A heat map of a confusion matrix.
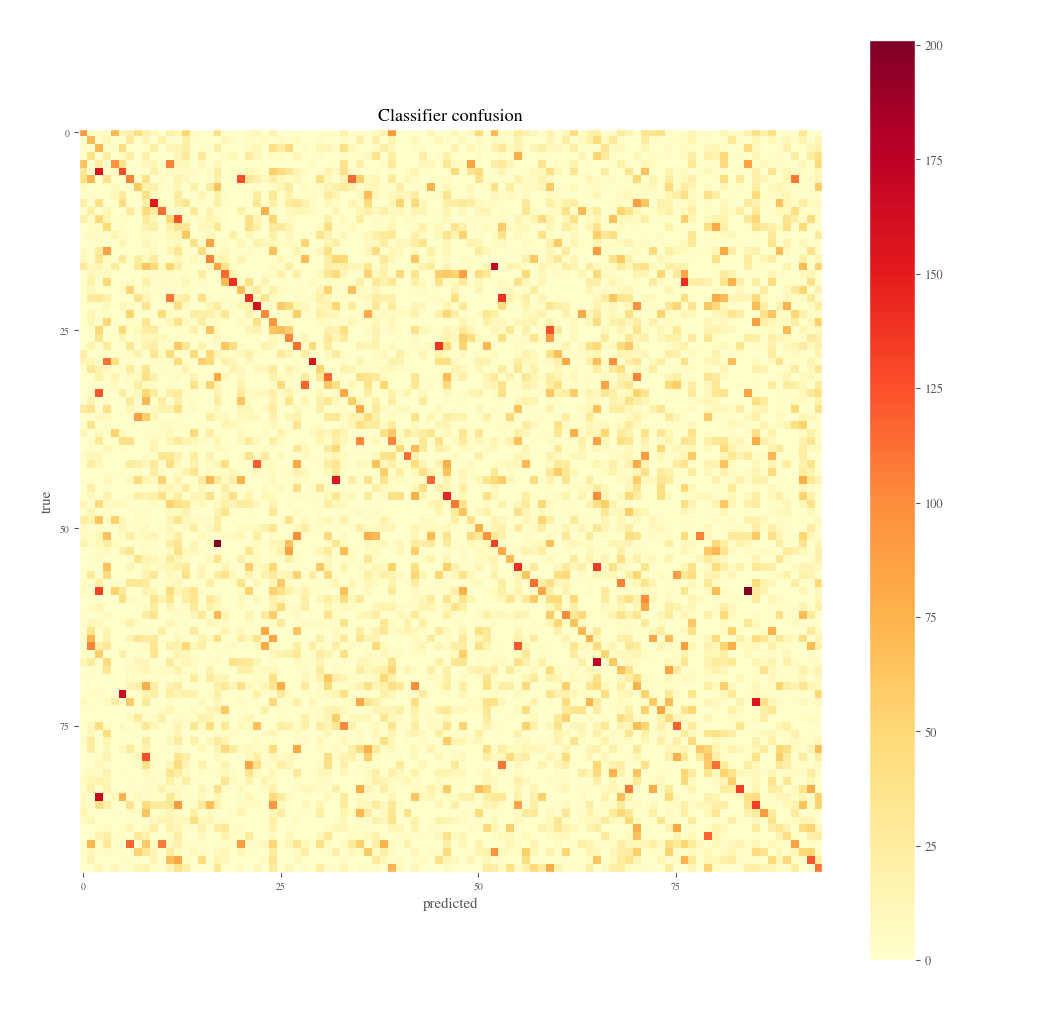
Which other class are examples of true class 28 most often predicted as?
60
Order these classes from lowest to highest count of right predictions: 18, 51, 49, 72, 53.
49, 72, 53, 51, 18
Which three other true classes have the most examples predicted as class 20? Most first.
6, 90, 44
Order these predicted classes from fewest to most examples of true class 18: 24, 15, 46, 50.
24, 15, 50, 46
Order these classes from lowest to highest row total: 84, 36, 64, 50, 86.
50, 36, 86, 84, 64
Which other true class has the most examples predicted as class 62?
38
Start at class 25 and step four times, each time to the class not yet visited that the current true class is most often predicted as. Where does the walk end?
2
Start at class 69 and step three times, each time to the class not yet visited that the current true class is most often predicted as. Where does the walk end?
42
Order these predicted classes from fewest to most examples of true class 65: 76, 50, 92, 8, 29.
8, 29, 50, 92, 76
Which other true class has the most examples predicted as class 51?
27
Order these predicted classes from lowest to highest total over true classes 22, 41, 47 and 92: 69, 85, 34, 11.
34, 69, 85, 11
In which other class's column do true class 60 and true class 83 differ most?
69
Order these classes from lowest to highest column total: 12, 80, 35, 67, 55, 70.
67, 35, 55, 80, 12, 70
